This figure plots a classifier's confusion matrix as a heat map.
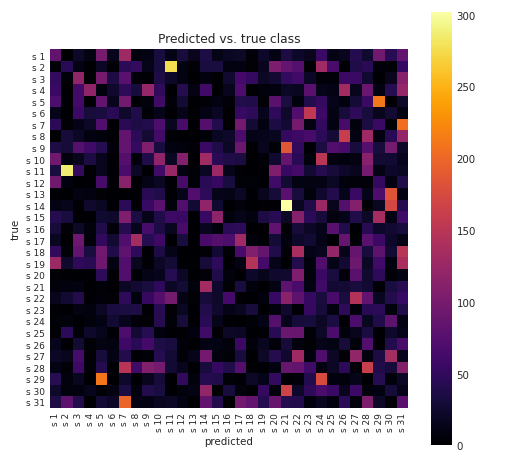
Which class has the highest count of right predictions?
s 28
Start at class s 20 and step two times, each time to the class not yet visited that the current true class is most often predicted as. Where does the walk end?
s 27
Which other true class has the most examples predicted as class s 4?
s 9
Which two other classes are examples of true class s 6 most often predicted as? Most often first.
s 23, s 22
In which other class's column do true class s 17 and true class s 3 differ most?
s 8
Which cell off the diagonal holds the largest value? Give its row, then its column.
s 14, s 21
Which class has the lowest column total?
s 13
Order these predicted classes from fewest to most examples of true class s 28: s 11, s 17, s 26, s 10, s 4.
s 4, s 11, s 26, s 17, s 10
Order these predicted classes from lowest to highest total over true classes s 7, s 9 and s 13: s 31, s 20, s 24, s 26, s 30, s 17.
s 20, s 24, s 26, s 17, s 31, s 30
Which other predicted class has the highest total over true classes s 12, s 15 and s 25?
s 7
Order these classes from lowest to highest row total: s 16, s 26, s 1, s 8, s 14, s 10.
s 26, s 16, s 1, s 8, s 10, s 14
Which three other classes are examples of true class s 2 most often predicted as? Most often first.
s 11, s 24, s 20
